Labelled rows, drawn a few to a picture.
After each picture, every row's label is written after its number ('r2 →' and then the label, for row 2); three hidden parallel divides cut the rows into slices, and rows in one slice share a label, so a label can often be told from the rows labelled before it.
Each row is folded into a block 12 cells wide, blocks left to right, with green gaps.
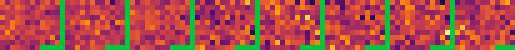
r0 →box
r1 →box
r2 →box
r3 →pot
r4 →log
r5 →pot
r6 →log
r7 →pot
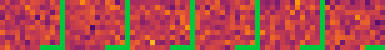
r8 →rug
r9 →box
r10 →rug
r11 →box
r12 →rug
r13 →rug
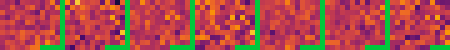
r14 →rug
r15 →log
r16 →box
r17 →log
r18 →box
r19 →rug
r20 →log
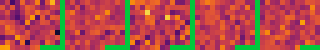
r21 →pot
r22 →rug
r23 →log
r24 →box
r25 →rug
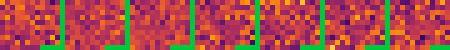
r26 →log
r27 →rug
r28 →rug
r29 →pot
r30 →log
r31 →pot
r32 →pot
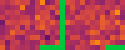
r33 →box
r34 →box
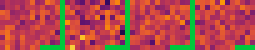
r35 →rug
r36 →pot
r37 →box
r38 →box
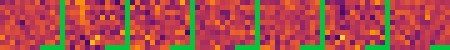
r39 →rug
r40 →log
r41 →pot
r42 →box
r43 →rug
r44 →pot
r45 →box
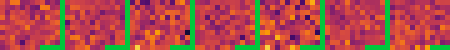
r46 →box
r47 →box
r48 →pot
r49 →rug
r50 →pot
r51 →rug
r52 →rug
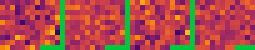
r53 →pot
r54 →box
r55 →log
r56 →rug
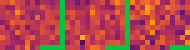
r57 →box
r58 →rug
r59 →log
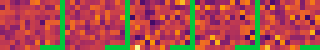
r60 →rug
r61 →rug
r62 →pot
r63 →pot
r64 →pot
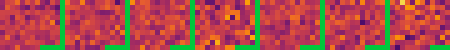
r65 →box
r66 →box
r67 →box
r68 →pot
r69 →box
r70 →rug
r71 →log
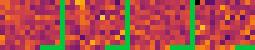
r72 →box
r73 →log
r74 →rug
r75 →pot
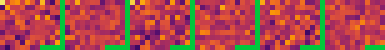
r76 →log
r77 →box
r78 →log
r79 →rug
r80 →log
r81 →box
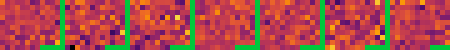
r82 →box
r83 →log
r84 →log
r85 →box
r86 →box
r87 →pot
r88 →box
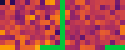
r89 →pot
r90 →box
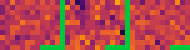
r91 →box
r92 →pot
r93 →rug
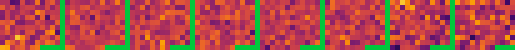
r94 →pot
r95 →rug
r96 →rug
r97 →rug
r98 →box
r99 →rug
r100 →log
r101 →log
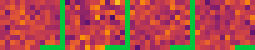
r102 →box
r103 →pot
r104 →box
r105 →rug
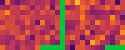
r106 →rug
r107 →log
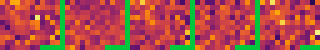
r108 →log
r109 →rug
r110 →log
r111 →pot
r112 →log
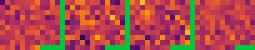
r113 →rug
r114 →log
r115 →log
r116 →box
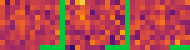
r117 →box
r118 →log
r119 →rug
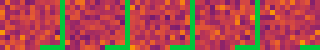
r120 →rug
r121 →box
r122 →rug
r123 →rug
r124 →box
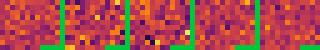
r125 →box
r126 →pot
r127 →log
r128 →rug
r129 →rug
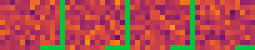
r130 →rug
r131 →rug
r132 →rug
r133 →box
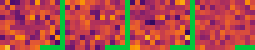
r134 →pot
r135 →log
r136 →pot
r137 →rug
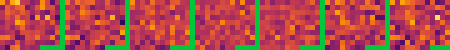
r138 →log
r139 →log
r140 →box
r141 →rug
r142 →rug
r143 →log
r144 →log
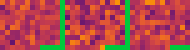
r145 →box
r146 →pot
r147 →box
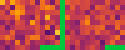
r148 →log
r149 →box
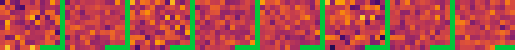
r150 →pot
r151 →rug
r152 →log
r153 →box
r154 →box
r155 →log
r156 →box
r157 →rug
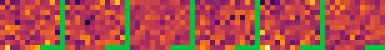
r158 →pot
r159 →pot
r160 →box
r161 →pot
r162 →pot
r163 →box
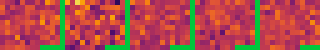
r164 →rug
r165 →log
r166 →box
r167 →box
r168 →box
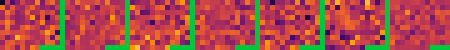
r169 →pot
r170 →box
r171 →pot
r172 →rug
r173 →pot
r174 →log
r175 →box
